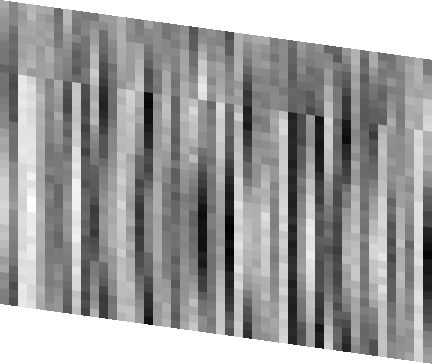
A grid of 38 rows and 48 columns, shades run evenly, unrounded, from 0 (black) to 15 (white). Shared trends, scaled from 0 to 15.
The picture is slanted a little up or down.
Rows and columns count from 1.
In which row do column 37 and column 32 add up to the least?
1
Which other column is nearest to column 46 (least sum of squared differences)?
21
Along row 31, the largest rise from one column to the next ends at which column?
27
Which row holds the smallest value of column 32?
7
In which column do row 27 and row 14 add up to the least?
33
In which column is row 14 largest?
3
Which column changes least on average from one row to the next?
5
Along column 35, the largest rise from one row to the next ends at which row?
10
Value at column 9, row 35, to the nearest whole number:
13
